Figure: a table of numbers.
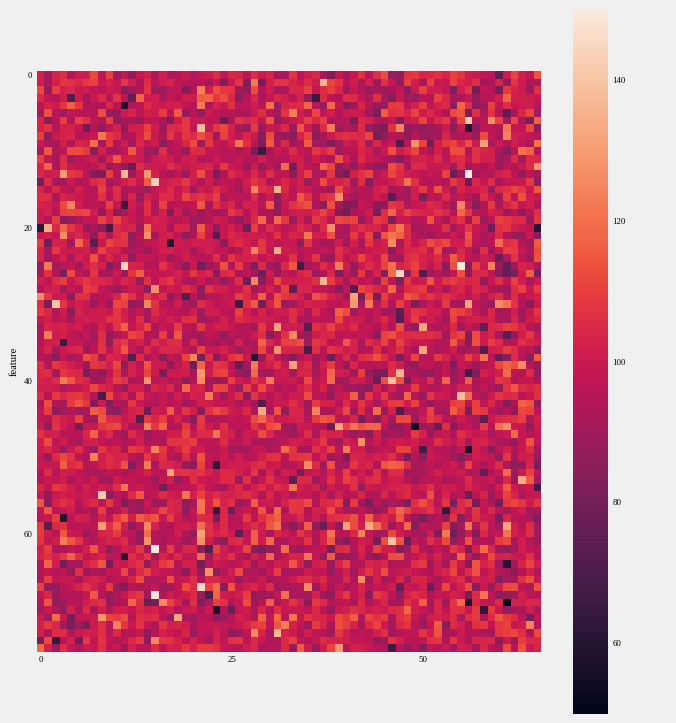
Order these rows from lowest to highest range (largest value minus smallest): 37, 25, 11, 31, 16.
11, 31, 16, 37, 25
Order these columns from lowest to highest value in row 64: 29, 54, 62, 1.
62, 29, 54, 1
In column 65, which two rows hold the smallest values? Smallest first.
20, 54
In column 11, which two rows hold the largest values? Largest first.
25, 13
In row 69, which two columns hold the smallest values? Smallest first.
61, 56
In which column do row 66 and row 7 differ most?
21
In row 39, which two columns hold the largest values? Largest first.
47, 21
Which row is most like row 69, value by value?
64
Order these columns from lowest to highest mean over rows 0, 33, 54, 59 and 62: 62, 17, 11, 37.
37, 17, 62, 11
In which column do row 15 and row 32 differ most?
31
